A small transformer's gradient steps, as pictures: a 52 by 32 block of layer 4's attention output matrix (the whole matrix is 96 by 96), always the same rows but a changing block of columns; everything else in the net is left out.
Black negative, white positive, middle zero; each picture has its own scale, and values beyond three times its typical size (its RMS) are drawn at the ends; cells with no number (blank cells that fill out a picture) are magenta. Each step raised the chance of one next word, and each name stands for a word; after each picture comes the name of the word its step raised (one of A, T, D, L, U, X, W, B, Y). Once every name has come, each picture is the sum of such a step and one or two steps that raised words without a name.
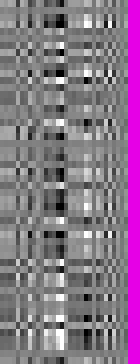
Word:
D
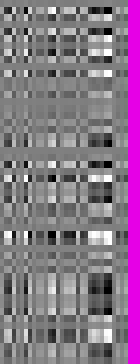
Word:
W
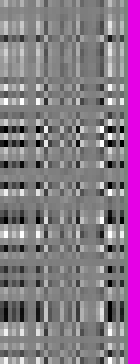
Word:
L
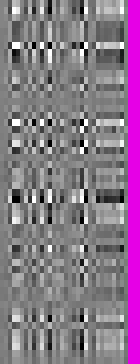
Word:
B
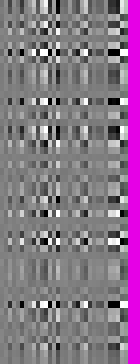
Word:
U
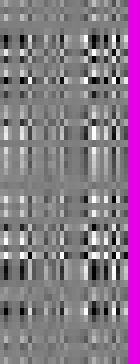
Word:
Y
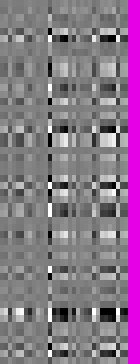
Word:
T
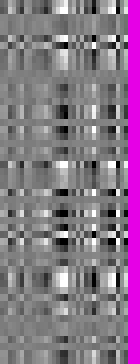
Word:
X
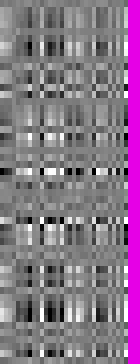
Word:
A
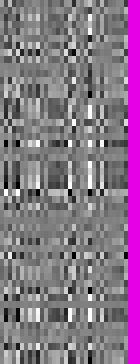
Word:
Y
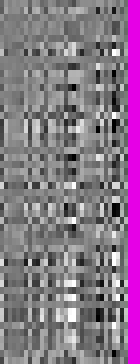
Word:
A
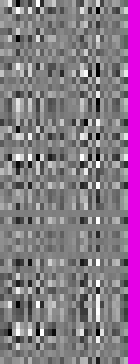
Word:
D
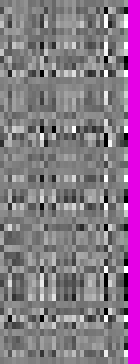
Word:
W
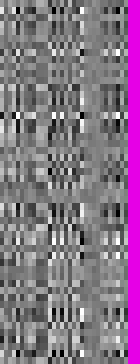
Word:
A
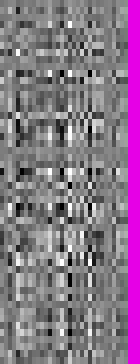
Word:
D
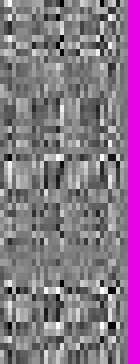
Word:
X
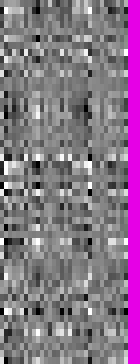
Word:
X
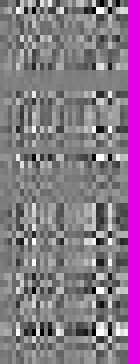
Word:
X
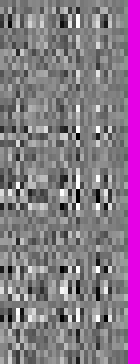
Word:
W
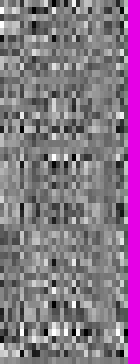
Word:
T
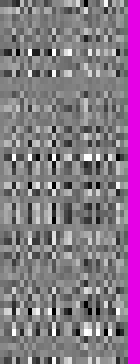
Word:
L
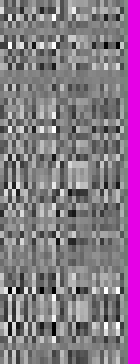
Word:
X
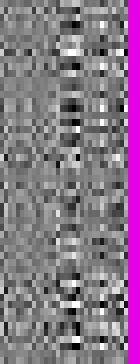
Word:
X
